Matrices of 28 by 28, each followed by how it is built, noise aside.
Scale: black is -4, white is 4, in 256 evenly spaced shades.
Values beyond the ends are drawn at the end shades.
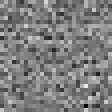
blocks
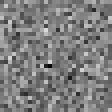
noise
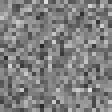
noise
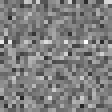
uneven rows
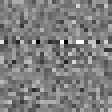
uneven rows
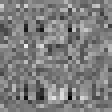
low rank
